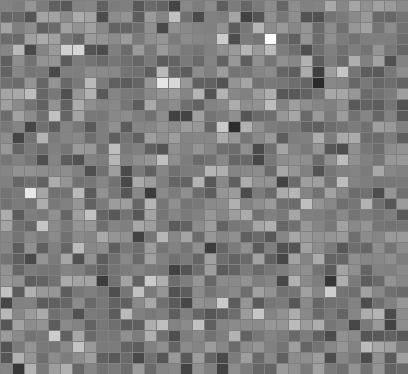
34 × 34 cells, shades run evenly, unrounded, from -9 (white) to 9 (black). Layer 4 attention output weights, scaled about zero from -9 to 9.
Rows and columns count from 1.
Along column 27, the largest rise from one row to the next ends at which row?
31
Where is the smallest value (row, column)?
4, 23
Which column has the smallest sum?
7
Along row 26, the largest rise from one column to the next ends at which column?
9
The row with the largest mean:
28
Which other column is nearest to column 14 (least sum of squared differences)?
29
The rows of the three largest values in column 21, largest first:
2, 18, 11
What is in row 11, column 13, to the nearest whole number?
1
